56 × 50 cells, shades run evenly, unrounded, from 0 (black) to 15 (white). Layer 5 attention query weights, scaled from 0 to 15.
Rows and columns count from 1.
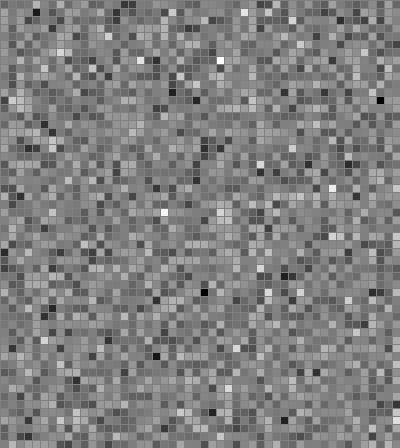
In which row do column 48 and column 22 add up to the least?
13
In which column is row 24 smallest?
20
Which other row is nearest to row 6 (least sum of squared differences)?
11
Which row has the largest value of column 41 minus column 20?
45
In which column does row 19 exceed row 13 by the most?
25
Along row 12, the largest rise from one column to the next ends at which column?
37
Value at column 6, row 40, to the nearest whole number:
3
